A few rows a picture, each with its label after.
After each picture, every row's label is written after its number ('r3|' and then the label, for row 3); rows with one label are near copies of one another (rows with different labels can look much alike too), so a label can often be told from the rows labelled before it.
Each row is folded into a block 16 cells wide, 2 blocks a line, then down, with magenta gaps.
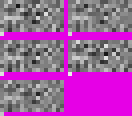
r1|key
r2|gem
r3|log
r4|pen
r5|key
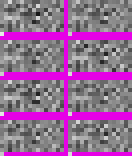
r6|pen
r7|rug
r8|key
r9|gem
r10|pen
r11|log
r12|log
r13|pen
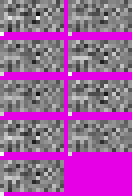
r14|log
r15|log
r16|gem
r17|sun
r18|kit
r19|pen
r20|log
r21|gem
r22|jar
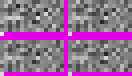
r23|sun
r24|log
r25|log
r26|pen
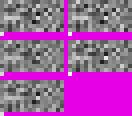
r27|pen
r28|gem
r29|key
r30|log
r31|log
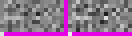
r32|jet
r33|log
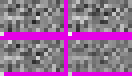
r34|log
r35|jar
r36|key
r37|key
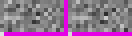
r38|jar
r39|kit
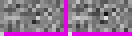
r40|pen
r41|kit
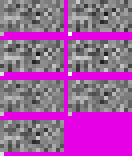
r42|pen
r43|jet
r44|jar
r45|log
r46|key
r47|key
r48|rug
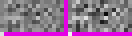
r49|jet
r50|rug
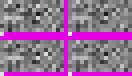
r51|key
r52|jet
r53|sun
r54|jet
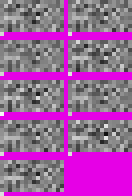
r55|key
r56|gem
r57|gem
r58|key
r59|rug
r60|gem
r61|gem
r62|pen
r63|sun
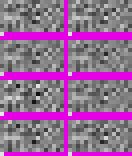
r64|pen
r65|log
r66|jar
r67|jet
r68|key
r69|log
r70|gem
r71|pen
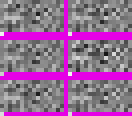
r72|jet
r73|log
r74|jar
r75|jar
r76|jet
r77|sun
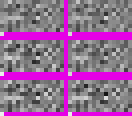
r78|sun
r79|log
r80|jar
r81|jar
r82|sun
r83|sun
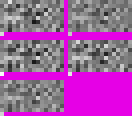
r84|key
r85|kit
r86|rug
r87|key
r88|log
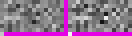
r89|gem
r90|sun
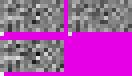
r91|log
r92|rug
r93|sun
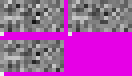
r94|key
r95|jar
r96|kit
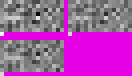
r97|kit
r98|log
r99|kit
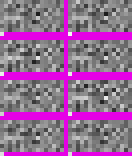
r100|jet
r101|jet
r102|log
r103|sun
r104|pen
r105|gem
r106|log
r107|jar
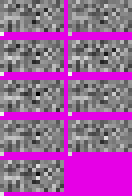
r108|gem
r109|pen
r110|jar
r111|rug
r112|kit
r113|sun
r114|kit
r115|log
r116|pen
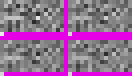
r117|sun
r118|sun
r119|kit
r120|jet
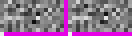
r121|log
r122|sun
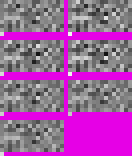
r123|gem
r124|sun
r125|key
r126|sun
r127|key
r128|key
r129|gem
